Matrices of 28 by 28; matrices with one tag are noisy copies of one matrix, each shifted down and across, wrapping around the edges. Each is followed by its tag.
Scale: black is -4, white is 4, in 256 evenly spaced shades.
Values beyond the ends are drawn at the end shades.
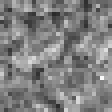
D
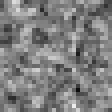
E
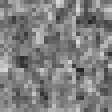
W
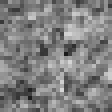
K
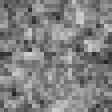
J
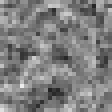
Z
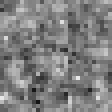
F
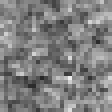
J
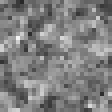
D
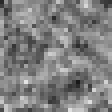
Z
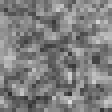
J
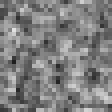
E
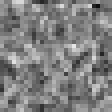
W
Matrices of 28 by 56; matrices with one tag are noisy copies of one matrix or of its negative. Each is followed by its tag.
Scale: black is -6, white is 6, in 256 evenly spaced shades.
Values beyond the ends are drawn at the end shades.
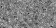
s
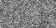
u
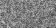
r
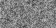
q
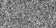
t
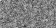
q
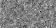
q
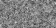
u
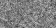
s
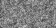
q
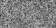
t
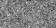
t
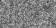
u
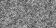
q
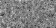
r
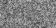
t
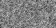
u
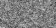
s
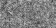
t
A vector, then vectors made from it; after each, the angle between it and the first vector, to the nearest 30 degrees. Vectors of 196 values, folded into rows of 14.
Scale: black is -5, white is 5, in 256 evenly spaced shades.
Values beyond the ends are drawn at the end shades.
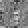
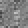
30 degrees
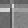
90 degrees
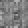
150 degrees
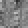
30 degrees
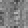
30 degrees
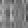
90 degrees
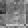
60 degrees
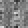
30 degrees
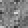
30 degrees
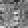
30 degrees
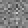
60 degrees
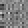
120 degrees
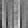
90 degrees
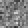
30 degrees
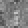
30 degrees
